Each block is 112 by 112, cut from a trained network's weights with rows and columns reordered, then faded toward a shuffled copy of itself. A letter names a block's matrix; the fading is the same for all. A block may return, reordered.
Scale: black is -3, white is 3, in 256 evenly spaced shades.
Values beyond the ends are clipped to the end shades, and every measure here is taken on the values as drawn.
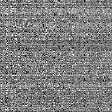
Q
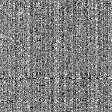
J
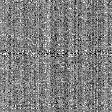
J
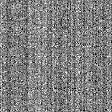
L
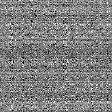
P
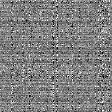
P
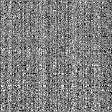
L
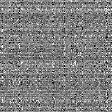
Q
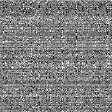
Q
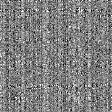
J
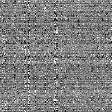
P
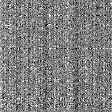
L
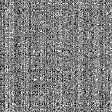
L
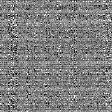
P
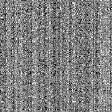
J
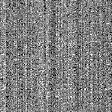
J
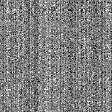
J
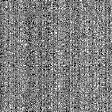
L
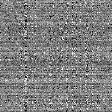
Q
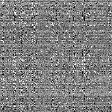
Q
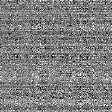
Q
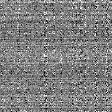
Q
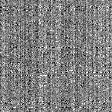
L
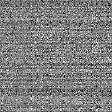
P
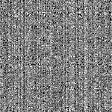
L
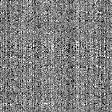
L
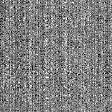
J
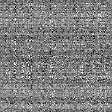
Q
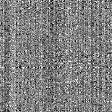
J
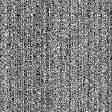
J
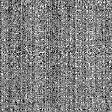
L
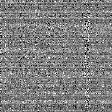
Q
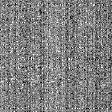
L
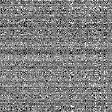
Q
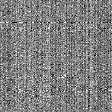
J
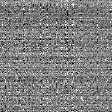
P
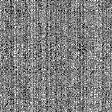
J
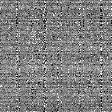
P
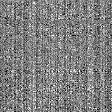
L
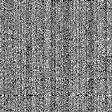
J
